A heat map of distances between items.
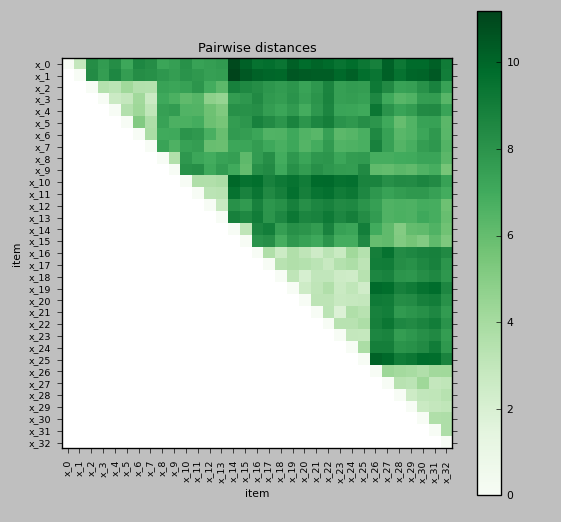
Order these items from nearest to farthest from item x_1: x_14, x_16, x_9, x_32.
x_9, x_32, x_16, x_14
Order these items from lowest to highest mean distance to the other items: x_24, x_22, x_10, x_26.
x_24, x_22, x_26, x_10
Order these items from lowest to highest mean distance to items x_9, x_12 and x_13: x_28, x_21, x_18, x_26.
x_28, x_26, x_18, x_21
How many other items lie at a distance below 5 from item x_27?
6
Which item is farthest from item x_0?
x_14
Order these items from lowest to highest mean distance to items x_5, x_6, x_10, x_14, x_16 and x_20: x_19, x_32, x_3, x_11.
x_3, x_19, x_32, x_11
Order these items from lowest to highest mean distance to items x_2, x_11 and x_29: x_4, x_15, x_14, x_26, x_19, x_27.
x_4, x_27, x_26, x_15, x_14, x_19
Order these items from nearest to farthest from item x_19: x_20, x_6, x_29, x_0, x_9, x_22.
x_20, x_22, x_6, x_9, x_29, x_0
